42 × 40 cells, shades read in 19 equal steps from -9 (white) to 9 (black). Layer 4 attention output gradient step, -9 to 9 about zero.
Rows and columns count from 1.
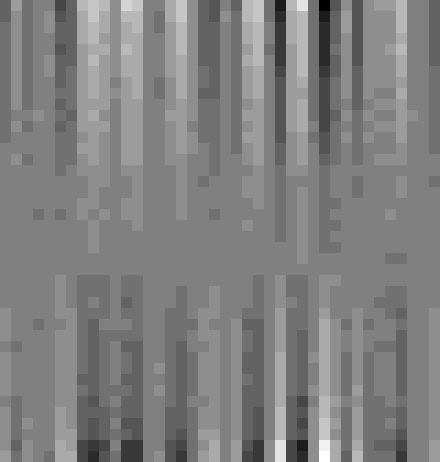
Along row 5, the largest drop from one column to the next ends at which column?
27
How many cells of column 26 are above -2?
28
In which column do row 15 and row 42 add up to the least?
30
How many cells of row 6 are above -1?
20
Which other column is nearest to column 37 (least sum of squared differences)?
17
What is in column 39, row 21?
0
